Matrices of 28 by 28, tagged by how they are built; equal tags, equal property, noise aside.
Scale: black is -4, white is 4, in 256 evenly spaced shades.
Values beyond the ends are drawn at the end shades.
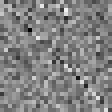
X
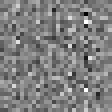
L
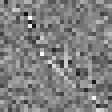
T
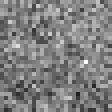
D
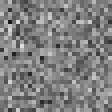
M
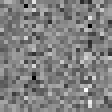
L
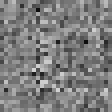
M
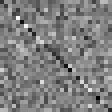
X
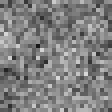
D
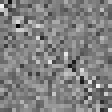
T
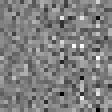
L
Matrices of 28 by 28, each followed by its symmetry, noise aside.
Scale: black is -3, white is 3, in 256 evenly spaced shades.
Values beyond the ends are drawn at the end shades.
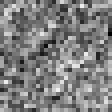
symmetric.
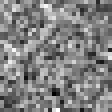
symmetric.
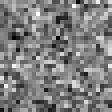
antisymmetric.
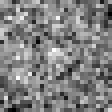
symmetric.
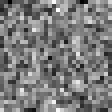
same after a half turn.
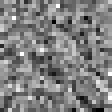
antisymmetric.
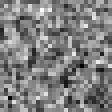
symmetric.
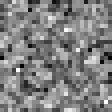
symmetric across the other diagonal.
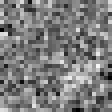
symmetric.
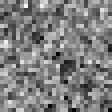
symmetric.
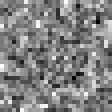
symmetric.
